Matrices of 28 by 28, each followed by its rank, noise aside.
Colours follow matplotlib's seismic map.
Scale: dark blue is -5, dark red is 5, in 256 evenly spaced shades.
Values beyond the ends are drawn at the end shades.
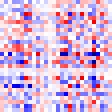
three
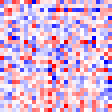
six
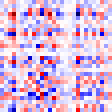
three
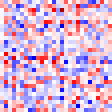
six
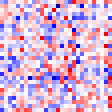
eight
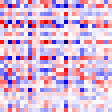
two
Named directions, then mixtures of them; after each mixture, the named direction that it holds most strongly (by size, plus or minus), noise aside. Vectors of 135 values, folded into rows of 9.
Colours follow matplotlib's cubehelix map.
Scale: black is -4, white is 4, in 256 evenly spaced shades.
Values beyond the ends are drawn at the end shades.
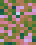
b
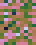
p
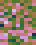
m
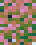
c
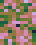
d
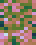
m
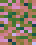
c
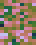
m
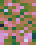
m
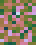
b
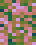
m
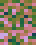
m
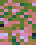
m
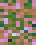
p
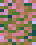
c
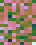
c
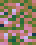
m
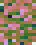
c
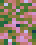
d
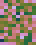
b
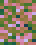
b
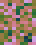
b
